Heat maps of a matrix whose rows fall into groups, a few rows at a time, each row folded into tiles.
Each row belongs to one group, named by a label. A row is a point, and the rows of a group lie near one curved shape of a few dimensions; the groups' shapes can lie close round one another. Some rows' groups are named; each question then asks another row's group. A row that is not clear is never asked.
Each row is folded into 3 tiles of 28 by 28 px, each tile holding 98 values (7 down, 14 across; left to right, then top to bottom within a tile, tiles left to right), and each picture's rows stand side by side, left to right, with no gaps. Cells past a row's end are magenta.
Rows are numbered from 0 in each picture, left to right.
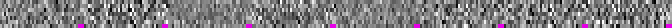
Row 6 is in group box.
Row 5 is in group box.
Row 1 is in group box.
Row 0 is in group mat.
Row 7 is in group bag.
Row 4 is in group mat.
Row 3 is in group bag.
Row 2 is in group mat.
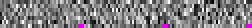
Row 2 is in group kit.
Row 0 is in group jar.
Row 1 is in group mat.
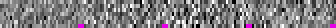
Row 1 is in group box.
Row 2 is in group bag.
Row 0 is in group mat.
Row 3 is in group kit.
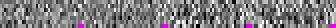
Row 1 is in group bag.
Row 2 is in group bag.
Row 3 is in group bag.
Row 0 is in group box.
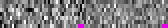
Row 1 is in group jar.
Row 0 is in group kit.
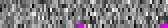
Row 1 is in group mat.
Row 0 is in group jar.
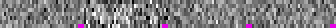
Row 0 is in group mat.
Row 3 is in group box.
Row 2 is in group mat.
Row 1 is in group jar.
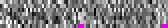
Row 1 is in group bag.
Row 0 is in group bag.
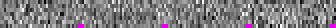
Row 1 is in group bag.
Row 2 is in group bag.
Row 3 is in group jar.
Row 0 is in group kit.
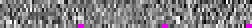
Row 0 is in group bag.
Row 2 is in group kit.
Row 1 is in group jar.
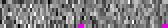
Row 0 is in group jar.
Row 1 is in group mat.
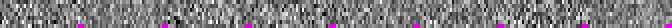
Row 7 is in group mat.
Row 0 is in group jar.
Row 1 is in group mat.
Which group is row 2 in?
mat
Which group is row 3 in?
jar
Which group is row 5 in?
bag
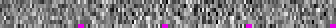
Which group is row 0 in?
jar
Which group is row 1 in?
kit
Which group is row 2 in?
kit
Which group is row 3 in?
jar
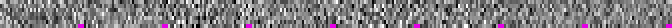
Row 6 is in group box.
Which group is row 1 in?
kit
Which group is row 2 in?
bag
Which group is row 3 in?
mat
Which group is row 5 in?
box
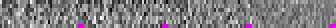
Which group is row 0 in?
kit
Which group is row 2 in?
box
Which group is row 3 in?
mat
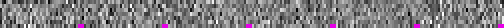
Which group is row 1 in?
box
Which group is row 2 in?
mat
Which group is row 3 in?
mat
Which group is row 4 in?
mat
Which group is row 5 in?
box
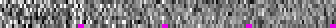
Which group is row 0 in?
bag
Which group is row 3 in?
mat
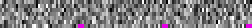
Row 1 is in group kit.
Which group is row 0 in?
box
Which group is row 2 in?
kit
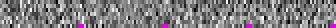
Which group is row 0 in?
box
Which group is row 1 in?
mat
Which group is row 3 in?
kit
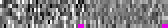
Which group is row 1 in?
mat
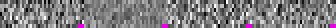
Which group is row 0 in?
kit
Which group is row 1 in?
mat
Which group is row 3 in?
kit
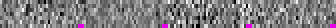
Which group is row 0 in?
kit
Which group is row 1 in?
mat
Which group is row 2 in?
bag
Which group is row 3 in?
mat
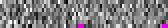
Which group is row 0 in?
bag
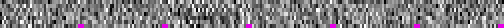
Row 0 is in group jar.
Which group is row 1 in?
kit
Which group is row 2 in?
bag
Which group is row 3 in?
jar
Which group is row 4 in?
jar
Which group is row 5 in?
kit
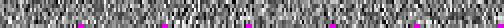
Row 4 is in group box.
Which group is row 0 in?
kit
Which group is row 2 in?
bag
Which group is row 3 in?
mat
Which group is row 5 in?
bag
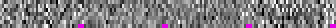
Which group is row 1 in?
box
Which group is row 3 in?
bag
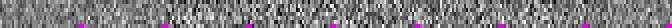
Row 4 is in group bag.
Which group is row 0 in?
mat
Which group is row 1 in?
jar
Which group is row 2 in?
kit
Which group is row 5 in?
box
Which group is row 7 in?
box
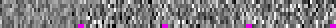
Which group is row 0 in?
mat
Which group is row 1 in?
bag
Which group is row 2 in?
bag
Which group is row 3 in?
box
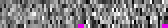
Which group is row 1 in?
jar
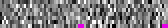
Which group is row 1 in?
bag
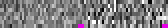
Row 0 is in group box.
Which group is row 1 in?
bag
